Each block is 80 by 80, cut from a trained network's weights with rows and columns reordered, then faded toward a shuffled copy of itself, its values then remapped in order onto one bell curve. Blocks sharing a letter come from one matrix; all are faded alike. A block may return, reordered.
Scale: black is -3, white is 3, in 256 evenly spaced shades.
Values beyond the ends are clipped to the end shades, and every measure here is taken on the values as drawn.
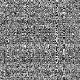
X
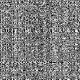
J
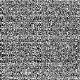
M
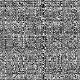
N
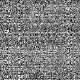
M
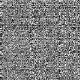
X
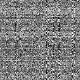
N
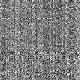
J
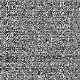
X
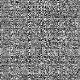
X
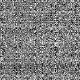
X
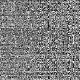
N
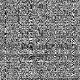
N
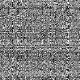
N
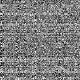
M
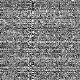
M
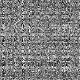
M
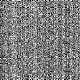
J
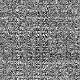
M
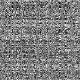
M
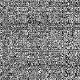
X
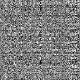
X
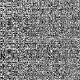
X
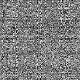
X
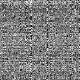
N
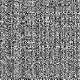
J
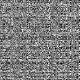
M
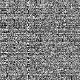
M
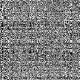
M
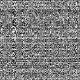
M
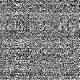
X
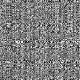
J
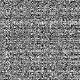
M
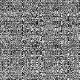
N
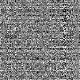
M
